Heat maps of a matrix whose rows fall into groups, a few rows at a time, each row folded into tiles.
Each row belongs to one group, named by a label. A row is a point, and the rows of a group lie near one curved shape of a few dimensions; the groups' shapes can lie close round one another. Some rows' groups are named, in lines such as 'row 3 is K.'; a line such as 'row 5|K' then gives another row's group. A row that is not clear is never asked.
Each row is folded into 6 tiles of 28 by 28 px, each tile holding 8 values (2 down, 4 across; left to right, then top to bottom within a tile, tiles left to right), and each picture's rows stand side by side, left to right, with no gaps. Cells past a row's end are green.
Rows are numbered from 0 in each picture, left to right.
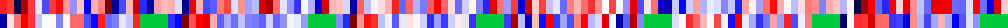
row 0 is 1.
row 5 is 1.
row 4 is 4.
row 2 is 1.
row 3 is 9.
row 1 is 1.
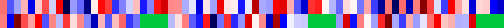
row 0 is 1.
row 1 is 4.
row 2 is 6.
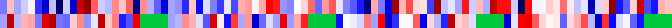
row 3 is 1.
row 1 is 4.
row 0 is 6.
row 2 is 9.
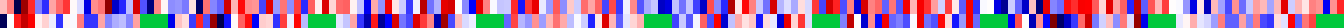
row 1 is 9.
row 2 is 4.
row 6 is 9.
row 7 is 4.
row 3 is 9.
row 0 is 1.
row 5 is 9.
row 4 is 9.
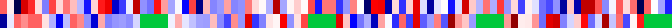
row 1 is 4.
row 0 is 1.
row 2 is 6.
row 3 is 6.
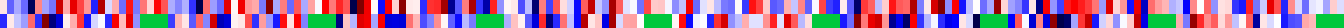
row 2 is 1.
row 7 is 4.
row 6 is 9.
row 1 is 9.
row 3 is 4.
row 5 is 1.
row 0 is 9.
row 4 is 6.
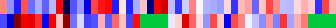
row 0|1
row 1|4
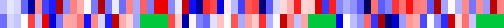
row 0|9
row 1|6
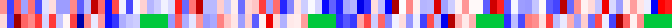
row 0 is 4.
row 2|9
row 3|9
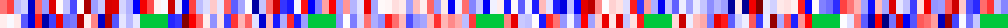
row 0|4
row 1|1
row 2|9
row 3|6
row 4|6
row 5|4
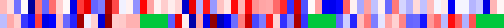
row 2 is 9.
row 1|9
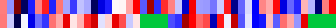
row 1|1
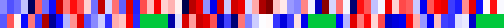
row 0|9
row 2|1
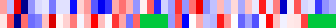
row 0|6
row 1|9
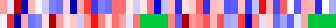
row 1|4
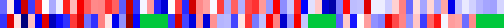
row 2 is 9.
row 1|9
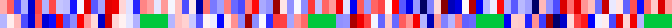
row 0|4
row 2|1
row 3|9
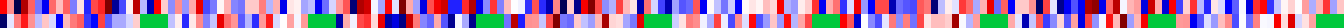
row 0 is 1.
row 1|9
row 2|1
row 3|6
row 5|6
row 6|6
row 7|6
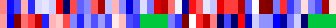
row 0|1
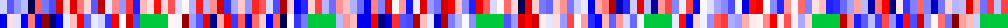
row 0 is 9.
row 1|4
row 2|4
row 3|1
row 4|6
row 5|6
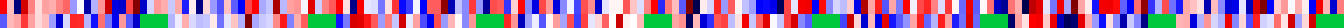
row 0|1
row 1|4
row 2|1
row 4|6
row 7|6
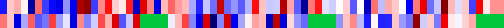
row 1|4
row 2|4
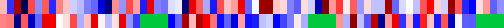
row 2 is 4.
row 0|6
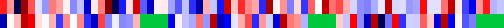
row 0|1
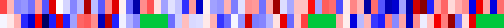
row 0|4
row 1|4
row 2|6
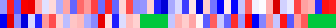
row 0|9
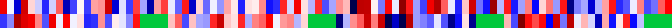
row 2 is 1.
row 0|1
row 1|6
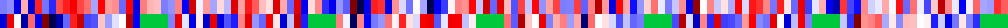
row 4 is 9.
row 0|9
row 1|9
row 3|4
